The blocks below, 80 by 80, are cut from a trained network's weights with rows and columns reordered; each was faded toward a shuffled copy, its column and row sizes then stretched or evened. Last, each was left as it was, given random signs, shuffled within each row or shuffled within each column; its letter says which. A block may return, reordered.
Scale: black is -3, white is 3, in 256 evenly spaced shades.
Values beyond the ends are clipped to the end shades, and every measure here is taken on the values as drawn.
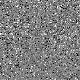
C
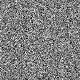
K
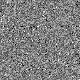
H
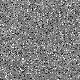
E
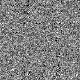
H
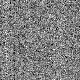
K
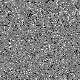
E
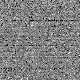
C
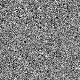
H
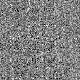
C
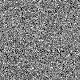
E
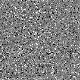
C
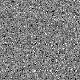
C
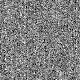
K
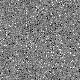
K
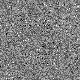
H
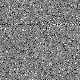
E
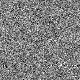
E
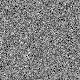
K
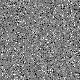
K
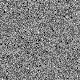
K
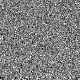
H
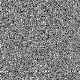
H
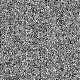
K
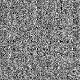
C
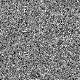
H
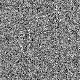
K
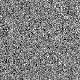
C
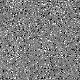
C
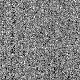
K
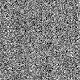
C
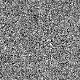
H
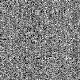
C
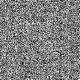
C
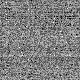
C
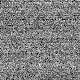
E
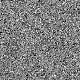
E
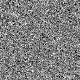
H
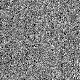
K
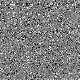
H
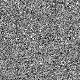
H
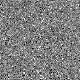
C
